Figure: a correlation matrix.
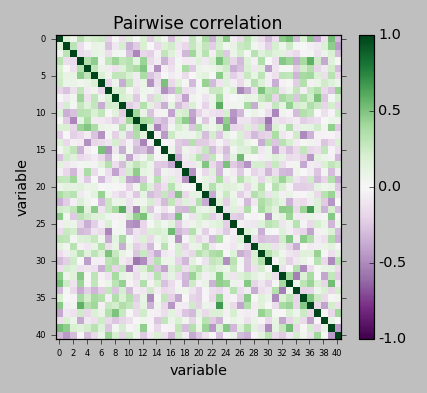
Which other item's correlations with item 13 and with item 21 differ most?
6
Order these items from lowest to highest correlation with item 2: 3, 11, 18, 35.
11, 18, 3, 35
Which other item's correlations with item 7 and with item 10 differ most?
31
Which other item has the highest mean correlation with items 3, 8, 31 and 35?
23
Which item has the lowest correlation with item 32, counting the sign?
34
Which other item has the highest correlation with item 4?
12
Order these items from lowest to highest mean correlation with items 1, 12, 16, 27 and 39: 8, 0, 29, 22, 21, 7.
7, 22, 29, 8, 21, 0
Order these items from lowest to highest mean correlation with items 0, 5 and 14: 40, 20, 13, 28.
13, 40, 20, 28
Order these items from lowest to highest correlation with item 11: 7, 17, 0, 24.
7, 0, 17, 24
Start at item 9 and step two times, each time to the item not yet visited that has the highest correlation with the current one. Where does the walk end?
36
